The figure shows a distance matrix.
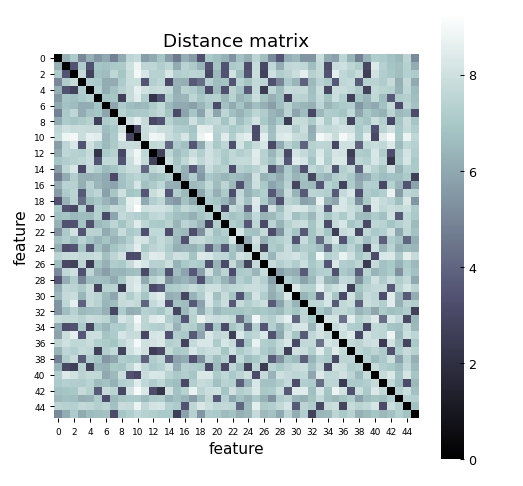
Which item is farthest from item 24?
10
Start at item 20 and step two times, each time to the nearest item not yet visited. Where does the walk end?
43
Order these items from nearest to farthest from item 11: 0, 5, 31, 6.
31, 0, 6, 5
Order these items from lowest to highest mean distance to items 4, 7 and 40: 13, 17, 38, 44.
38, 17, 44, 13
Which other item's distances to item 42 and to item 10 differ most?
13
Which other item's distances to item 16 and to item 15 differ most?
36
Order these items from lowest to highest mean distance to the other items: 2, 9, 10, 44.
2, 44, 9, 10
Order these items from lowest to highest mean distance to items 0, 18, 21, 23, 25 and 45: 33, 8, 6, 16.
16, 6, 8, 33
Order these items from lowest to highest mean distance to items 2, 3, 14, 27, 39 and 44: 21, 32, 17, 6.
17, 21, 6, 32
